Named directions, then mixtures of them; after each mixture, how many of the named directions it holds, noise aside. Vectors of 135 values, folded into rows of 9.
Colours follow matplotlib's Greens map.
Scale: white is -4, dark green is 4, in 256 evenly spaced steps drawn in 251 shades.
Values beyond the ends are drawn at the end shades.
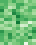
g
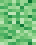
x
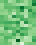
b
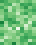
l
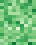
two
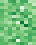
three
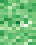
three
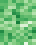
one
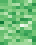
four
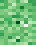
four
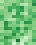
two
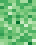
three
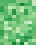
three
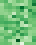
one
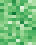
four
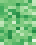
four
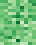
three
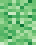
one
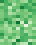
four
